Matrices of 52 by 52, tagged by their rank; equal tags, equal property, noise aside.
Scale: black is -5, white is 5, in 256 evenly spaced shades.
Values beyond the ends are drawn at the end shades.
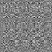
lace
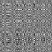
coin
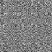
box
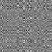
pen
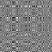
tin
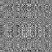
pen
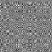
pen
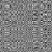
coin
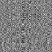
lace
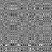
coin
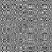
coin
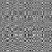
tin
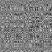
lace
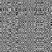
pen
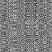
coin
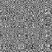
lace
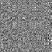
lace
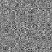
box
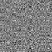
lace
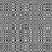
tin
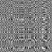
coin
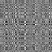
tin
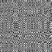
pen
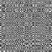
coin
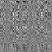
coin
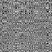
pen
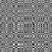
tin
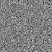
box
